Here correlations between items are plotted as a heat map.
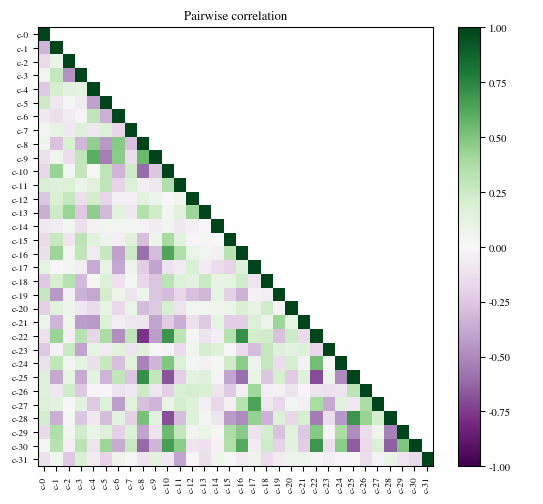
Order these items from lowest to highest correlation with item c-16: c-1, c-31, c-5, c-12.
c-31, c-12, c-5, c-1
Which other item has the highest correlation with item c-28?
c-25
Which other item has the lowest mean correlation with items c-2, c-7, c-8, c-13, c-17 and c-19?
c-3
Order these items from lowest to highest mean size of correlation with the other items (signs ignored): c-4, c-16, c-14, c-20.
c-14, c-20, c-4, c-16
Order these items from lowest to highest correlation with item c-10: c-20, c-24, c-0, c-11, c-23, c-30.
c-0, c-23, c-20, c-11, c-24, c-30
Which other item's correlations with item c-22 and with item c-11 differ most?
c-8
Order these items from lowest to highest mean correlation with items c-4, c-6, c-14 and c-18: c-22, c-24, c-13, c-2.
c-22, c-24, c-2, c-13
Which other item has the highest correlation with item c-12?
c-13
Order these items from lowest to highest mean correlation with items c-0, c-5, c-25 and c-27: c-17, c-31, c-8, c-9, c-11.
c-9, c-31, c-8, c-11, c-17
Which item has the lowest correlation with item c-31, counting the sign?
c-11
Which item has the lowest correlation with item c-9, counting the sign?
c-5
